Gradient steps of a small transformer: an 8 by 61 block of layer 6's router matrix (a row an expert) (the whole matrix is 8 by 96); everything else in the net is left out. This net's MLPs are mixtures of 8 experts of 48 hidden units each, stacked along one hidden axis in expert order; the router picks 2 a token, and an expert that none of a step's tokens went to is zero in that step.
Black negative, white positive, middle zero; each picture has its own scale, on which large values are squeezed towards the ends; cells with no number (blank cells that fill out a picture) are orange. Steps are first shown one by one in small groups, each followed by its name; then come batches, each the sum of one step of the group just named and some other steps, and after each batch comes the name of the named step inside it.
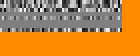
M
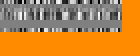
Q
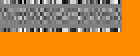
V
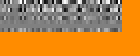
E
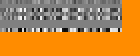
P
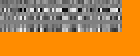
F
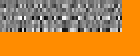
P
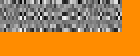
V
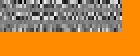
V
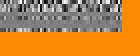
E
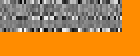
V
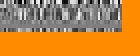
Q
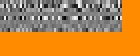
E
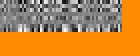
F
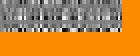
P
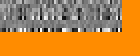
E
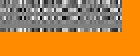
E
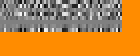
Q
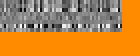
F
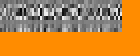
F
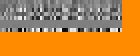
P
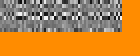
Q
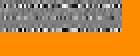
P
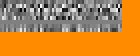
F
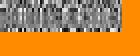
P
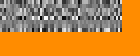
M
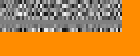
Q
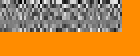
V
